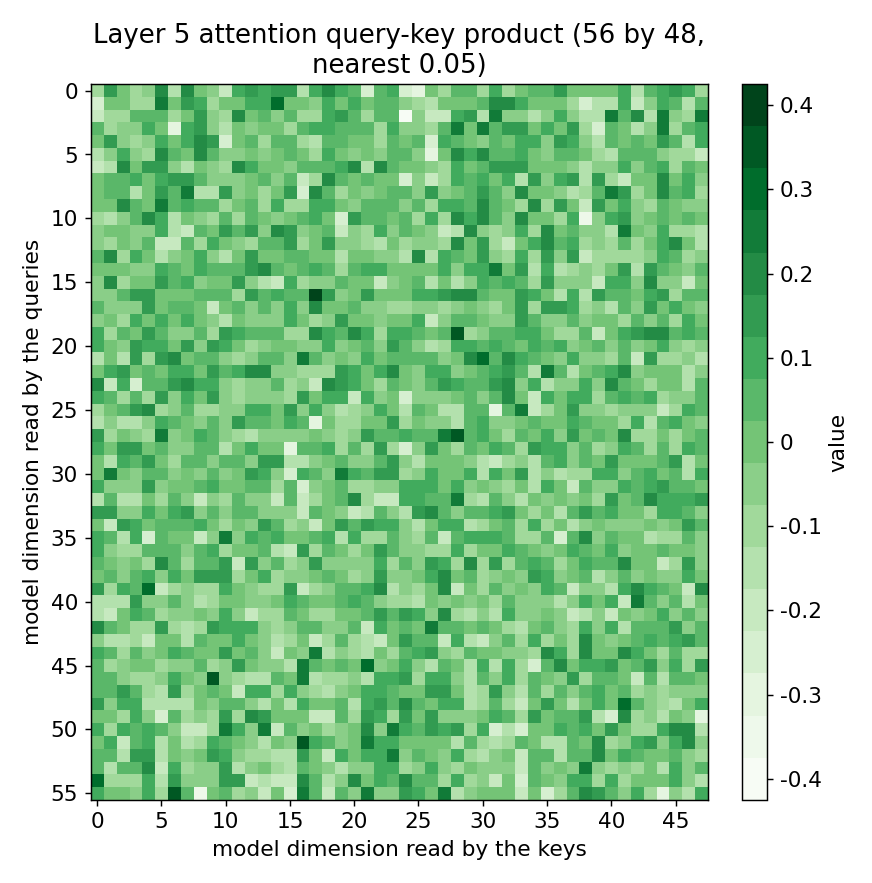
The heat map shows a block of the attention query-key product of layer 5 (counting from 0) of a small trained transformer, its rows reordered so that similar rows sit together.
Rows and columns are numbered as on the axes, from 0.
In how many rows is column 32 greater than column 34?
25
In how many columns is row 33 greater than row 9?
22
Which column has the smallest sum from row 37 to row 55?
33
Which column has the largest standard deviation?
16
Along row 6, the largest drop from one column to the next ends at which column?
21
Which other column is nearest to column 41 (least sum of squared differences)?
35
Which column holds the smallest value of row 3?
6
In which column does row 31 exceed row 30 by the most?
15
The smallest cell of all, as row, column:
2, 24
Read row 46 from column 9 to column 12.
0.35 -0.05 -0.1 -0.15
